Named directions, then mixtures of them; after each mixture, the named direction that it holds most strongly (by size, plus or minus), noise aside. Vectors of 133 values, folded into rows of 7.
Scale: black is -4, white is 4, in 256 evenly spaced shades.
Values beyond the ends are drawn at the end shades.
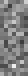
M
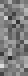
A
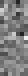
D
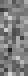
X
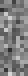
X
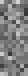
A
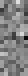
D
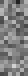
D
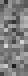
M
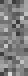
A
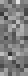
A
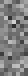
A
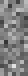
M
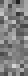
D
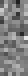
D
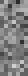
M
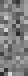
X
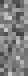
X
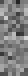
D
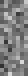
X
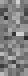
D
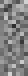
M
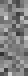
D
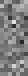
M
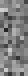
X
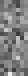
X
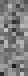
M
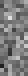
X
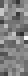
D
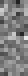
D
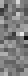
D
